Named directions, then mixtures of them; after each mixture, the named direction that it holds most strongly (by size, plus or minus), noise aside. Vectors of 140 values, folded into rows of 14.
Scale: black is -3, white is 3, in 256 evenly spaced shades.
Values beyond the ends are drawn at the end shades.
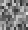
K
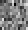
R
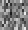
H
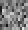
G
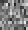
R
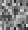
K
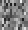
H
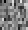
R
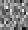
H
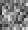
G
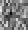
H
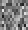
K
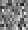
G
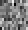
R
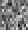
K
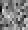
G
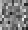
G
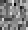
R
